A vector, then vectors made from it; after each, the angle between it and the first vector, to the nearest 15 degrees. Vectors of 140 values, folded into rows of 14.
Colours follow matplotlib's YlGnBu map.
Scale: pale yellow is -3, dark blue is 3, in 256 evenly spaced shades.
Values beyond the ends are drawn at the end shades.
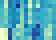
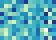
75 degrees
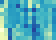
30 degrees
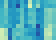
30 degrees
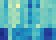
135 degrees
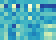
60 degrees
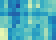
45 degrees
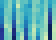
105 degrees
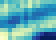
75 degrees
